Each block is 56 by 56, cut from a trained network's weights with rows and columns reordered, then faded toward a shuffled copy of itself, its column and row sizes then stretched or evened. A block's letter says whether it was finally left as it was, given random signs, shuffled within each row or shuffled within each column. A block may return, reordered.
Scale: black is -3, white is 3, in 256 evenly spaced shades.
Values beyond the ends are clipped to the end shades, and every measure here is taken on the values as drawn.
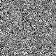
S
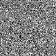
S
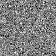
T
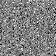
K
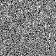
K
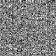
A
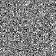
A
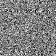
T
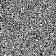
K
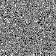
K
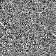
S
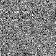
A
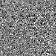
A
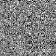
A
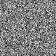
T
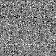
T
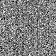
K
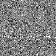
A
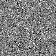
K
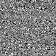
T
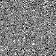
A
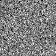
K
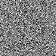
K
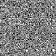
A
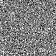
T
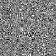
A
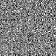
A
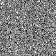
K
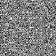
A
